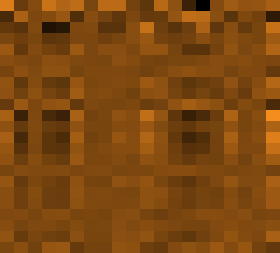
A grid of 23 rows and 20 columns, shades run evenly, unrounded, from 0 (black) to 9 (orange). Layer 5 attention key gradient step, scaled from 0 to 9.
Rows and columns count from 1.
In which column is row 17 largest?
20
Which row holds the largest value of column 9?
1
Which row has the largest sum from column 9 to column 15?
2
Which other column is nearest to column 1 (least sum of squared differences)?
6
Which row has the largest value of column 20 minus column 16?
11
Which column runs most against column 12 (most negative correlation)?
15
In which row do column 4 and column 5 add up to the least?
3
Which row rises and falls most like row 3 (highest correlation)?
4
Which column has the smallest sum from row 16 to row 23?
14
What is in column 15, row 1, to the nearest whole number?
0
